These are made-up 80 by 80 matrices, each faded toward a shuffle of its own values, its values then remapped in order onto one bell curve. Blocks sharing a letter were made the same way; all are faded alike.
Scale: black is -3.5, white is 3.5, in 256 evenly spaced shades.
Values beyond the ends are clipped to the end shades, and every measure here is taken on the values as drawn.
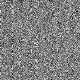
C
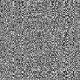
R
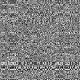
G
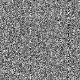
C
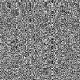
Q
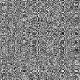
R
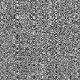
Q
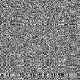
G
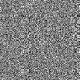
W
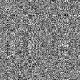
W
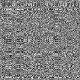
G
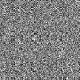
W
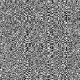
R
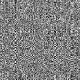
Q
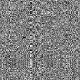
R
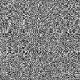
W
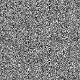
C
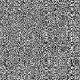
Q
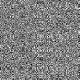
Q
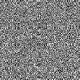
W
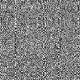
Q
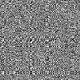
G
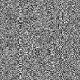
Q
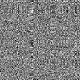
R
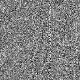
C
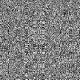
W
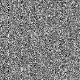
C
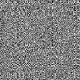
Q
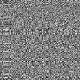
G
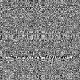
G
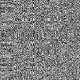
Q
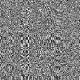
R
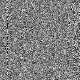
C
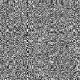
Q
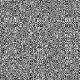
Q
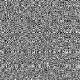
G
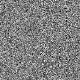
C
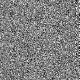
C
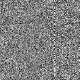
C
